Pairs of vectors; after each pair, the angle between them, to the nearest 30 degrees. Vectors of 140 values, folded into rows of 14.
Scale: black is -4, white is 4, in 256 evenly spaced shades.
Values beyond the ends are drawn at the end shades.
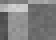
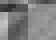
150 degrees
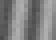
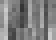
120 degrees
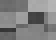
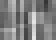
120 degrees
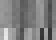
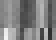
30 degrees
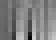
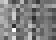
120 degrees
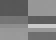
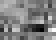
120 degrees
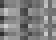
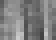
60 degrees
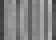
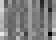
150 degrees
